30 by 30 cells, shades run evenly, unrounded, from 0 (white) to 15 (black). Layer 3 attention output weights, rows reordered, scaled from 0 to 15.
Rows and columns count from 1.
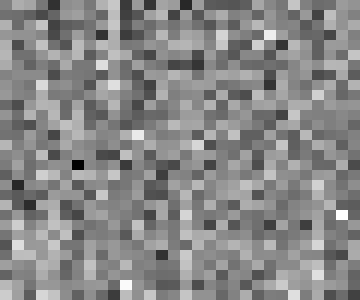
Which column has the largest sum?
13
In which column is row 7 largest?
17
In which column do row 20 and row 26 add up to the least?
16
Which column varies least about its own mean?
26
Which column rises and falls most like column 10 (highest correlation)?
30
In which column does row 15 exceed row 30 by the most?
25
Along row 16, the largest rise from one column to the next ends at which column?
5
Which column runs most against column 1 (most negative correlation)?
20
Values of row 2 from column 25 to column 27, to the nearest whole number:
9 6 11
